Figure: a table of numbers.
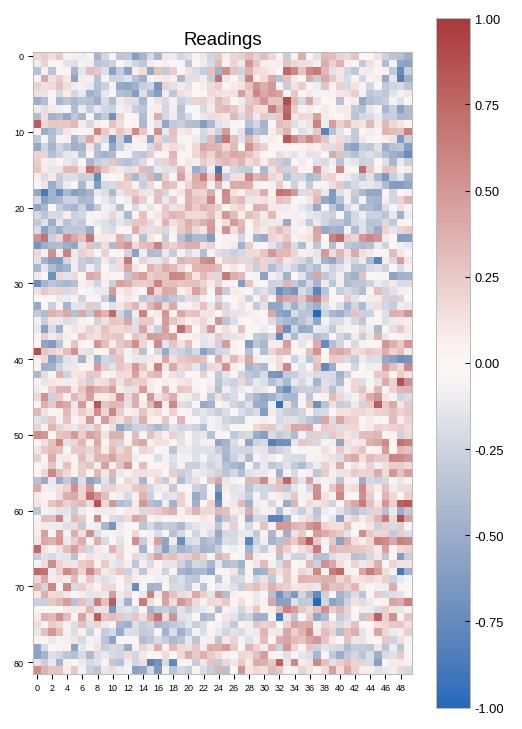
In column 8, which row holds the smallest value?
16
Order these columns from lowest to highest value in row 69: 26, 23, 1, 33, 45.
26, 23, 45, 33, 1
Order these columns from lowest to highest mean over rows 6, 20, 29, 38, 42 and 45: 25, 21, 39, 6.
39, 6, 21, 25
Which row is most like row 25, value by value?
30
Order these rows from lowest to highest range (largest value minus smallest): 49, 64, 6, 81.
49, 81, 6, 64
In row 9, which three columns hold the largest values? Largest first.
0, 37, 39
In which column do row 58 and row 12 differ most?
24
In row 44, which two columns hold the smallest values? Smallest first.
33, 32
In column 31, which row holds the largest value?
7
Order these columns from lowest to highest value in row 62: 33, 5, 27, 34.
27, 5, 34, 33
